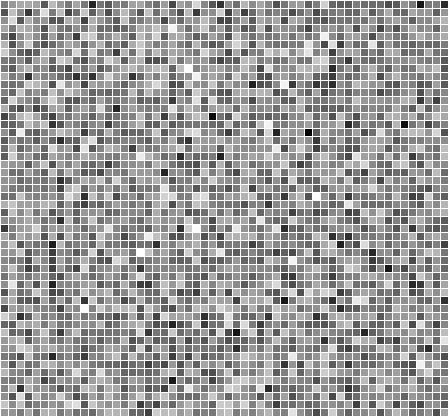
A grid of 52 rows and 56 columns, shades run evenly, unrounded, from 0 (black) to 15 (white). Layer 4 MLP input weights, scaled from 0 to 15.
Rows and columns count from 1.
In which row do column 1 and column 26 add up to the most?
7
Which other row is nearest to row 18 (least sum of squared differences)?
27
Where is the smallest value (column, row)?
39, 17
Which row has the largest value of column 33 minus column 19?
49
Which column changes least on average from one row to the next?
5
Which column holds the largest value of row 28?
33
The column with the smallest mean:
44
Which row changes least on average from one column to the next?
26
